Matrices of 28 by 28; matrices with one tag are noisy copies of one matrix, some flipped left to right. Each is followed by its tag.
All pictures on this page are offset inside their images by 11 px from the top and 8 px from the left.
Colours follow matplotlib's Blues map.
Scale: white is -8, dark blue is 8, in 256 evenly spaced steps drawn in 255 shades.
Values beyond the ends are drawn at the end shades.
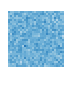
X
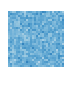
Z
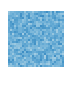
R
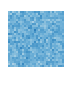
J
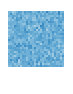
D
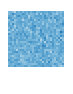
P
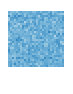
Z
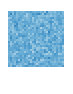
D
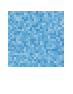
X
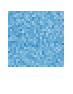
J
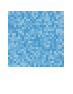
R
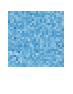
X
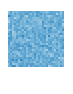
D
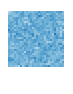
R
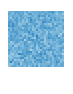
R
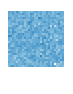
J
